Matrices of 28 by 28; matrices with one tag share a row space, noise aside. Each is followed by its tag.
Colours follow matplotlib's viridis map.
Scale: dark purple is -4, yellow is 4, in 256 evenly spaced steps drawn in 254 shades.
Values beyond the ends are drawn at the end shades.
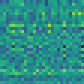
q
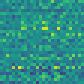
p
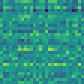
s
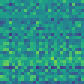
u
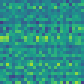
q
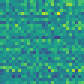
p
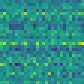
q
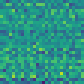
u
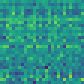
q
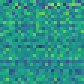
u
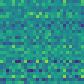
q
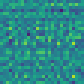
u
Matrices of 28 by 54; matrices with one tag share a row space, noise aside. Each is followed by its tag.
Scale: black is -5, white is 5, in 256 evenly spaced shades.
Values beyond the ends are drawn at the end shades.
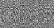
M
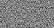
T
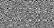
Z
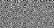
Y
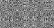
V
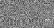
M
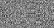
T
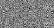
V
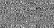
T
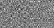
Y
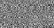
Y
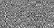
T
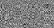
V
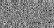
Y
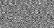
Z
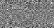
Z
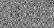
Y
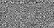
T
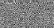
M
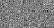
V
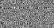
M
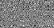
M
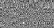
M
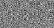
Y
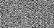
Z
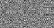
V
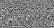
Z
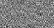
T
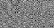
Y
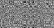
V
